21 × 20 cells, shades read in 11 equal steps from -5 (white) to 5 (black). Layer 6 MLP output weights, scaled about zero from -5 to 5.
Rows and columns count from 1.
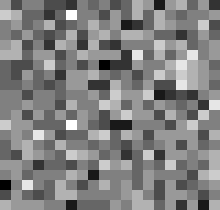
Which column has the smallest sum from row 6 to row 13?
17
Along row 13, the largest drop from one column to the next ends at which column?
7
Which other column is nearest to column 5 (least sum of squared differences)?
4
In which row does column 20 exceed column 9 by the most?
3
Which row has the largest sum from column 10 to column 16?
13
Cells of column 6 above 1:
6
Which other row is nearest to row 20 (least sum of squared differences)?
15
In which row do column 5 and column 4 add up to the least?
14
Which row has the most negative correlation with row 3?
20
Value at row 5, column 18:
1
